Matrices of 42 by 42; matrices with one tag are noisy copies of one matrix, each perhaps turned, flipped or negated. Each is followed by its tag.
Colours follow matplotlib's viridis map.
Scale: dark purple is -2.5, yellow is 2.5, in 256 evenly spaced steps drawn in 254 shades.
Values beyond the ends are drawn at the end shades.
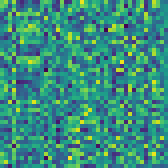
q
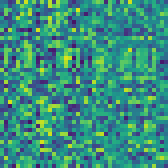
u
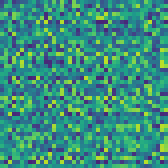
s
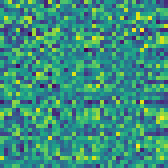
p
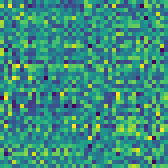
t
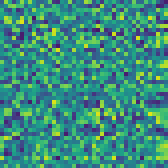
p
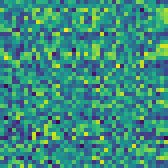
p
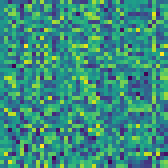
q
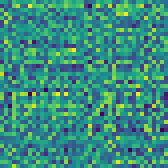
t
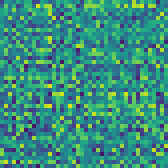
t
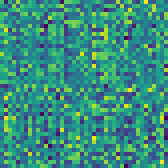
t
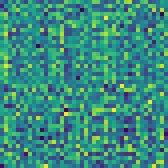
t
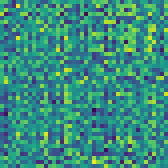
t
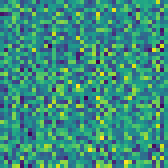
s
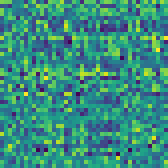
u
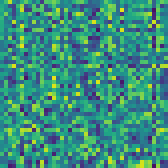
q
